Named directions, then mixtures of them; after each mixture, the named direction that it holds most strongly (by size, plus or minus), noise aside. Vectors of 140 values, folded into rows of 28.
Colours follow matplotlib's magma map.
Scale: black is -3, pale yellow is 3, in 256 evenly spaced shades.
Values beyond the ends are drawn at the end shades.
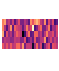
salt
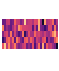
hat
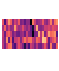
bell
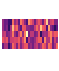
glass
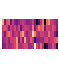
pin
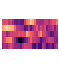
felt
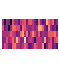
glass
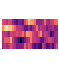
felt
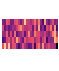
hat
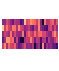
hat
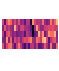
bell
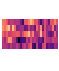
felt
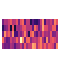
salt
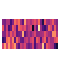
hat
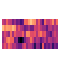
felt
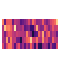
bell
